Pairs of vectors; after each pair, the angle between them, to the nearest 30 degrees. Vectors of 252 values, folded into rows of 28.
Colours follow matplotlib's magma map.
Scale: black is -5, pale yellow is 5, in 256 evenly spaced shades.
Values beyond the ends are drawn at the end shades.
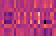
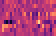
60 degrees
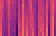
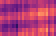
60 degrees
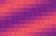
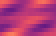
90 degrees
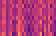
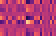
90 degrees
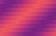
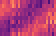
150 degrees
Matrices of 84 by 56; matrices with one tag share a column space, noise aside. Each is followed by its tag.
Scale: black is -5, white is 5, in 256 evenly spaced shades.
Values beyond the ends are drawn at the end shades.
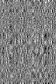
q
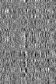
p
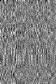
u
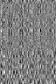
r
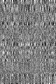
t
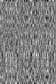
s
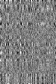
t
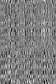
r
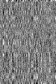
s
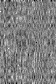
s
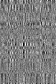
t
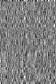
s
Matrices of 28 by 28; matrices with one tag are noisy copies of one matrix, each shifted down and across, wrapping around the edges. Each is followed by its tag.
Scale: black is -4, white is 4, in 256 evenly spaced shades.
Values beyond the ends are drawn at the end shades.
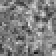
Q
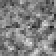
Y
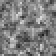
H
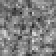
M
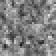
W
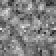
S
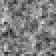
H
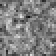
Q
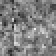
M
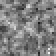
Y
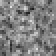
Q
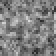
M
